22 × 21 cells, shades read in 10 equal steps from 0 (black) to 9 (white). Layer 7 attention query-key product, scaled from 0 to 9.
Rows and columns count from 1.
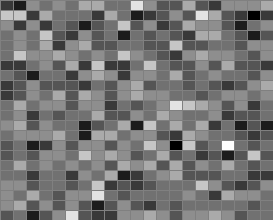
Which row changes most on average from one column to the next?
15
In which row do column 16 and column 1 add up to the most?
2
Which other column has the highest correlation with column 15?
5
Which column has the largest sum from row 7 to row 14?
8
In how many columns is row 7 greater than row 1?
9
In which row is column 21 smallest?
13
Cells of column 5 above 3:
15
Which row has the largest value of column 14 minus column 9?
11
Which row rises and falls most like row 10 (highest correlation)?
1
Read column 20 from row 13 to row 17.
3 2 3 7 3
